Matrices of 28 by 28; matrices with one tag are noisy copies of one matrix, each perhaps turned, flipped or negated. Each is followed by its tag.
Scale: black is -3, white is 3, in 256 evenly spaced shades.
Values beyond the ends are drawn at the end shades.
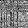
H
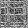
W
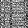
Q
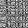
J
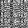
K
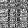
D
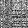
H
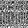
Q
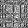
W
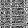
Q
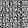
J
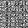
J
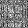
W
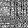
H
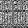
Q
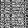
Q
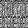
Q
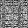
W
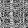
K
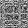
W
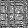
W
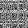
K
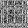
W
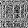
W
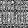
Q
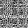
K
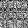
D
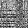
H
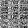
D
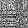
H
